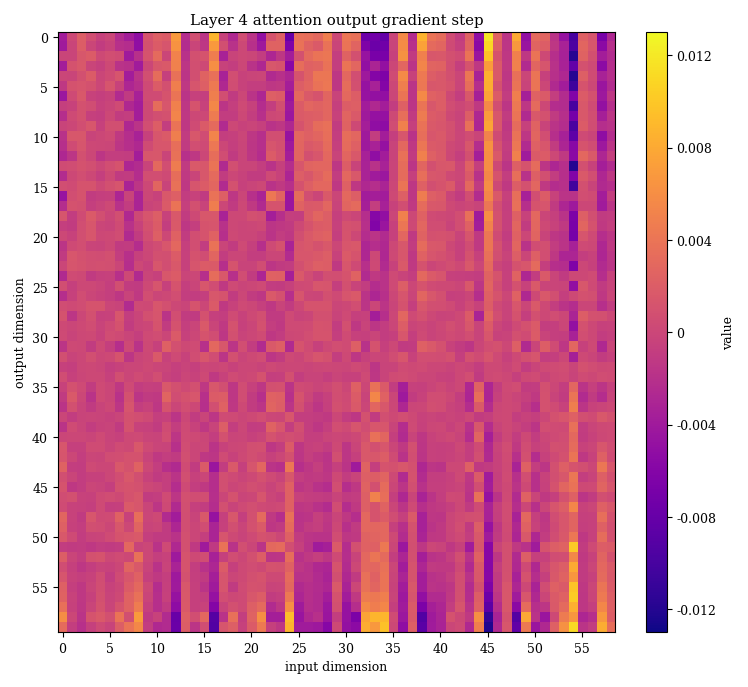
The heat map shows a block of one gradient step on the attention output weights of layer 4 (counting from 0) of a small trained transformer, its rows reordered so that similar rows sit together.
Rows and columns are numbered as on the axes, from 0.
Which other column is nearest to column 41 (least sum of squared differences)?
5
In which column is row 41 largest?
54
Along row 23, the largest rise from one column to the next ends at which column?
55
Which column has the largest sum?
45
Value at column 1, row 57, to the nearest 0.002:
0
